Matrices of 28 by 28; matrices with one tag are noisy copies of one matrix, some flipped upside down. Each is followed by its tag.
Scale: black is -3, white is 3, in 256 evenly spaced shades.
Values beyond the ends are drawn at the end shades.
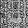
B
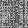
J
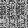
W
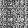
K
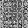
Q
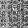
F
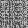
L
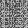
L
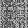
K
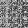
F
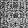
B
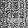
B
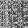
F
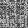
W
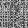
J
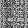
K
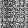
K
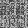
W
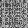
L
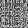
L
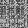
W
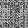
J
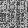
W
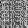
L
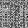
J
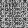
L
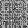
L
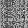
K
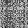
K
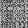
K
